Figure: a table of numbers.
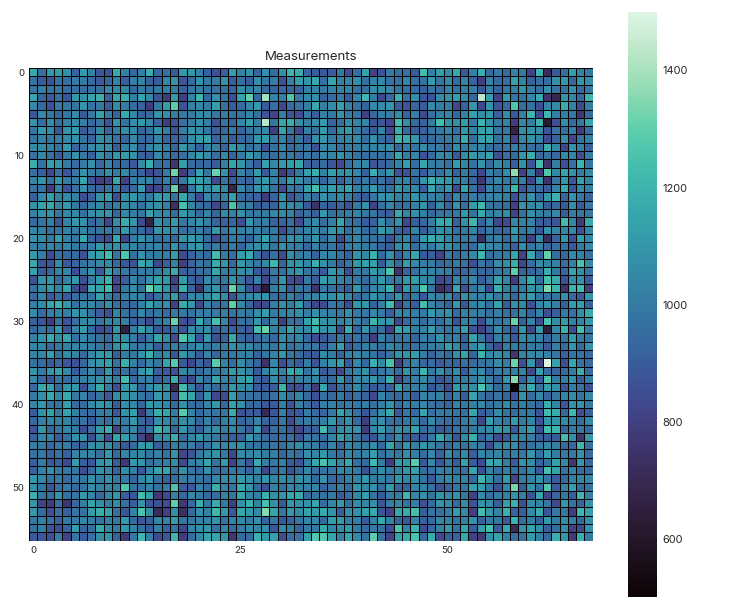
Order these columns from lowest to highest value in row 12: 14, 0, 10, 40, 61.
61, 14, 40, 0, 10
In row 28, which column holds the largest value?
24
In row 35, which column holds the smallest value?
28
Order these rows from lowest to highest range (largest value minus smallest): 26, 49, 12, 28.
49, 28, 12, 26
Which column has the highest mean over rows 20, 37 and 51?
58
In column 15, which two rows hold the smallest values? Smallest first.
53, 51
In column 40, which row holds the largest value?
3
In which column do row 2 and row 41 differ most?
18
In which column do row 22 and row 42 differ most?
54
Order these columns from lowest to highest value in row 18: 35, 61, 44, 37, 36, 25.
25, 61, 35, 36, 44, 37
